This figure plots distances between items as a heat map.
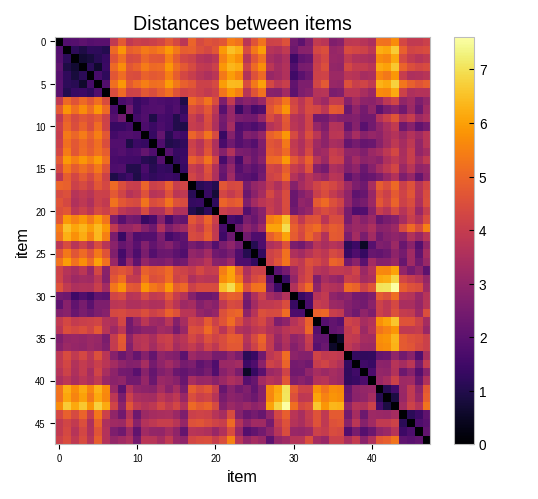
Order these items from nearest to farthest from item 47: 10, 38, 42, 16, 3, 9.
10, 16, 9, 38, 3, 42
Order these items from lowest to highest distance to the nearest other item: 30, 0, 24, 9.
24, 9, 30, 0
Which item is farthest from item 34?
43
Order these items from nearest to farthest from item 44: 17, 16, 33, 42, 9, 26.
26, 16, 42, 9, 17, 33
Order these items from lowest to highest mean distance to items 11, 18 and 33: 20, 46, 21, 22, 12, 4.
12, 20, 21, 46, 22, 4
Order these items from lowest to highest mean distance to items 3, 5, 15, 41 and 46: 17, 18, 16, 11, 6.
16, 6, 11, 18, 17
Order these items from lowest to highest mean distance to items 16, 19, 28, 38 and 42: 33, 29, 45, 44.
44, 45, 33, 29
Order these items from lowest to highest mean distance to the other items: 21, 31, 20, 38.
38, 31, 20, 21
